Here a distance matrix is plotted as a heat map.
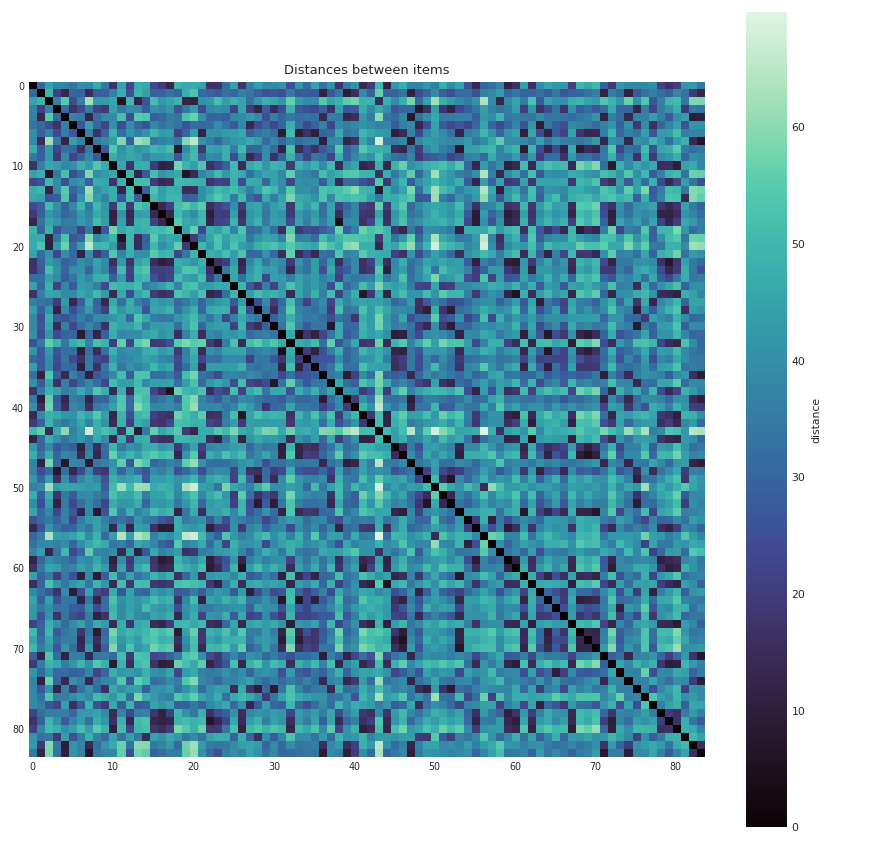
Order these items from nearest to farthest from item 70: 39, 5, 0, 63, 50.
63, 5, 39, 50, 0
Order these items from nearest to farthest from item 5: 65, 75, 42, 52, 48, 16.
48, 75, 52, 65, 16, 42
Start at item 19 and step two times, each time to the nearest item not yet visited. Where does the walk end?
2
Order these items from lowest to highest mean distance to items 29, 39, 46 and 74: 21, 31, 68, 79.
31, 68, 21, 79
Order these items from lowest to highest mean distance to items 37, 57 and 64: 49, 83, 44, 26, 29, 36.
29, 49, 36, 83, 44, 26
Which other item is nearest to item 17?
38
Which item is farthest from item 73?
76
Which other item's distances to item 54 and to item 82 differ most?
57
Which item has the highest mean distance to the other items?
43
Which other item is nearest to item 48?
3
